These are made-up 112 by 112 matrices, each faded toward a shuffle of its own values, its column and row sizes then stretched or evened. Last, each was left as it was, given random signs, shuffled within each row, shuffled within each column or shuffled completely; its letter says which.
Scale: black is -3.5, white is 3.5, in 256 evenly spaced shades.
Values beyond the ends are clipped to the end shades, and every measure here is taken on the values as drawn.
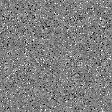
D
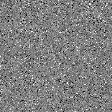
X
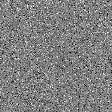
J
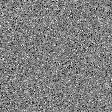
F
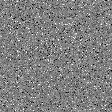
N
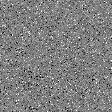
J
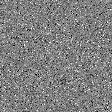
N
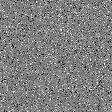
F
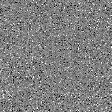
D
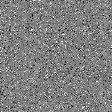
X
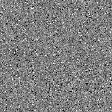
D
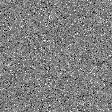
J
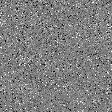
X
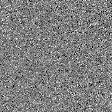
X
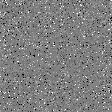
X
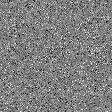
F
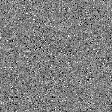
D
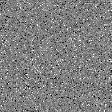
D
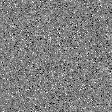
J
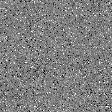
X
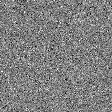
F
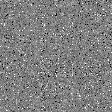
X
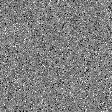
J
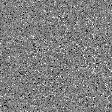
X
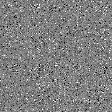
X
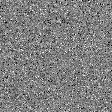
N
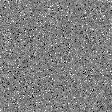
J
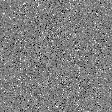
J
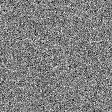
F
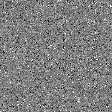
X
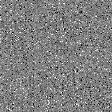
D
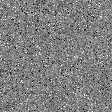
F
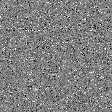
N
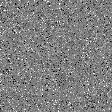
J
